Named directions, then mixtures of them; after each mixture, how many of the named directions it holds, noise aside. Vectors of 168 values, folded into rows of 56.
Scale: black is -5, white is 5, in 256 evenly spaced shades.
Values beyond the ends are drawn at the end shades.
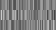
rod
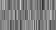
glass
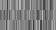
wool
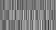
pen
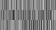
three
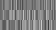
one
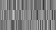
four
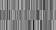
one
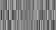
two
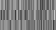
three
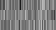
four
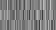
two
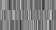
two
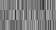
three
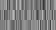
four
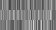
four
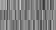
two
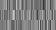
four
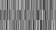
one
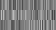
two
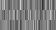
one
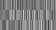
one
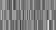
three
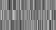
two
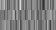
two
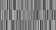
two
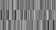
two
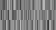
four
